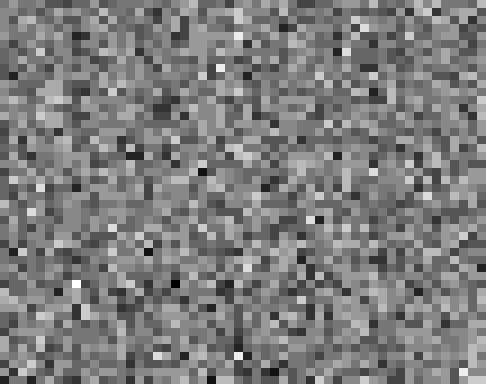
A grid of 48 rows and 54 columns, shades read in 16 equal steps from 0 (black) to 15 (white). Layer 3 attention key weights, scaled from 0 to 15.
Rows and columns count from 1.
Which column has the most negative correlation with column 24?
36
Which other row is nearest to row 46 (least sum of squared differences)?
42
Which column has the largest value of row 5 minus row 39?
27
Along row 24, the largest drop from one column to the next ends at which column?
6
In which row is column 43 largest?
39
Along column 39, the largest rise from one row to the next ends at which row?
38
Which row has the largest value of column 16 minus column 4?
48
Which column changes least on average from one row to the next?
44
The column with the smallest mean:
9
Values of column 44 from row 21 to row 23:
9 8 8
